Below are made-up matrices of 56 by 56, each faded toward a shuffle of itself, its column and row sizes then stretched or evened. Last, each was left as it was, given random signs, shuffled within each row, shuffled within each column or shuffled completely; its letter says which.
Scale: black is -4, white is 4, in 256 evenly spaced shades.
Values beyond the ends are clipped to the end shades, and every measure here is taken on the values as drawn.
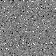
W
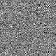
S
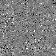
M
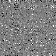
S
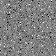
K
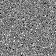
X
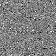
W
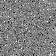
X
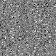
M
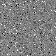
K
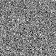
W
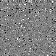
S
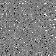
S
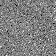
X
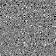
S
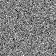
X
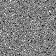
X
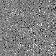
K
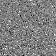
W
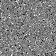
X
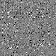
S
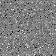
W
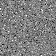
X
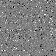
W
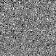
M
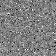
W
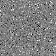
K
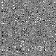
S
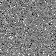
X
